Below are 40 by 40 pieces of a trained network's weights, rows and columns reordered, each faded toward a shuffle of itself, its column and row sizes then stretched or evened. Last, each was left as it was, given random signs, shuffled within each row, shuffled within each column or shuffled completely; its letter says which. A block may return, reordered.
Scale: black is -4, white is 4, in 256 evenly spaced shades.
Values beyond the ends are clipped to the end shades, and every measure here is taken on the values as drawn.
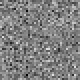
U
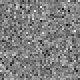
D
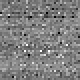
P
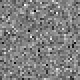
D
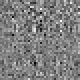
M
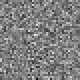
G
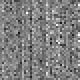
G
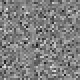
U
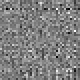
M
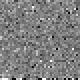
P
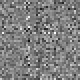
U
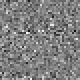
P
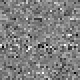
P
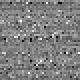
P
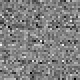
P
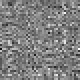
M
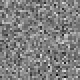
G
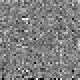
U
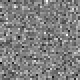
D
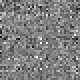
U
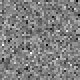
D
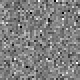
D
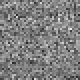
P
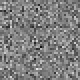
U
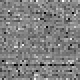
P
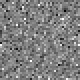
D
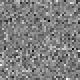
P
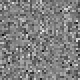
G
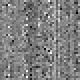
G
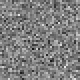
D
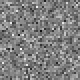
D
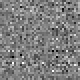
U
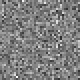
G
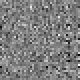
U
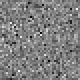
D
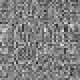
M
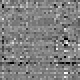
M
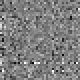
U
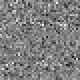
P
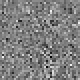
M
